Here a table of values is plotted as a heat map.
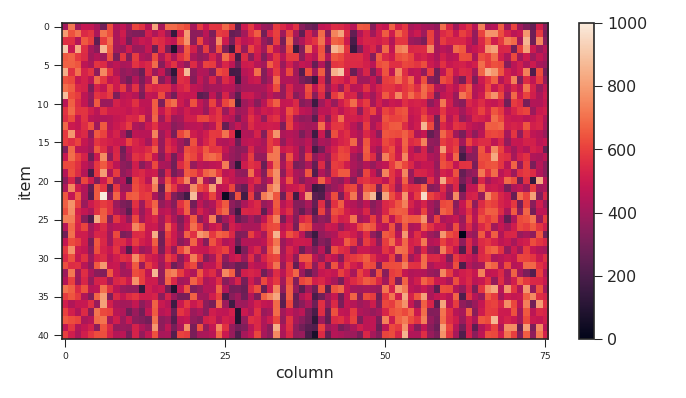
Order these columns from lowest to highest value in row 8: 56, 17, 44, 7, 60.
17, 60, 44, 7, 56
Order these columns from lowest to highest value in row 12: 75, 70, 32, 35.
75, 70, 32, 35
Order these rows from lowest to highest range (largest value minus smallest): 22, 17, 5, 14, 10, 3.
5, 10, 17, 14, 3, 22
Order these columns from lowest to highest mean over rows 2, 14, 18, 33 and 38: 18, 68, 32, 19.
32, 18, 68, 19
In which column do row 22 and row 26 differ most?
6
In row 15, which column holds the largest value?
56
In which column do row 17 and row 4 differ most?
62
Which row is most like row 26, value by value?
30
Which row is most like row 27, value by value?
16
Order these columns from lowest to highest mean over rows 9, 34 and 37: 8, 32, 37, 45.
37, 8, 32, 45
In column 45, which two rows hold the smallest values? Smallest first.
3, 2
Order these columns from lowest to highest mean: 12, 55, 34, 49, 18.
34, 49, 12, 18, 55
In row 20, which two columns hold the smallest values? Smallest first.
73, 10
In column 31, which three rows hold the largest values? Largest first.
22, 35, 33
